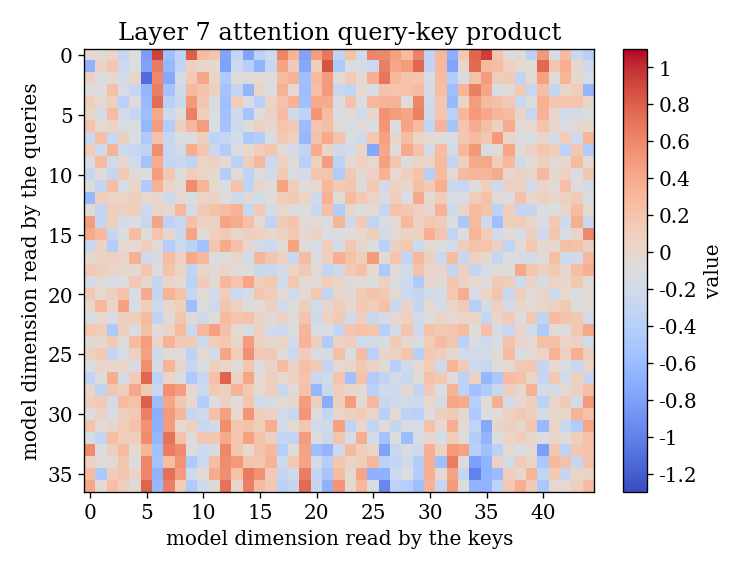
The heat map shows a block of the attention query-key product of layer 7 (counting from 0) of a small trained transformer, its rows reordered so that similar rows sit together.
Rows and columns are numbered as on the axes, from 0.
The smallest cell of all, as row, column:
2, 5
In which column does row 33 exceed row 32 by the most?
0
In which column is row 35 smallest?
34
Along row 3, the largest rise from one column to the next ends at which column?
6
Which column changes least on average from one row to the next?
19
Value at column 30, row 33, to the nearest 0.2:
0.4
